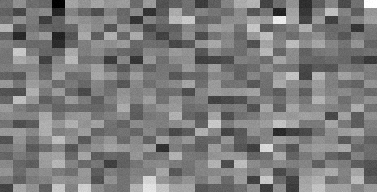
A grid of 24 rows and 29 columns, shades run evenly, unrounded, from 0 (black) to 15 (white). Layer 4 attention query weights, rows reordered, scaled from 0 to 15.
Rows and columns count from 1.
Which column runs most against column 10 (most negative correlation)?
15
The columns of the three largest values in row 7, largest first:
2, 21, 6
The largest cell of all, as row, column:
1, 29
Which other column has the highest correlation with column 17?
4
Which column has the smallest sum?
16
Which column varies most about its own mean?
5
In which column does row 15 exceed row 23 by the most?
23
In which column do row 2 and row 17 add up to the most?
26
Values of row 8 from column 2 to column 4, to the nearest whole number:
10 9 4
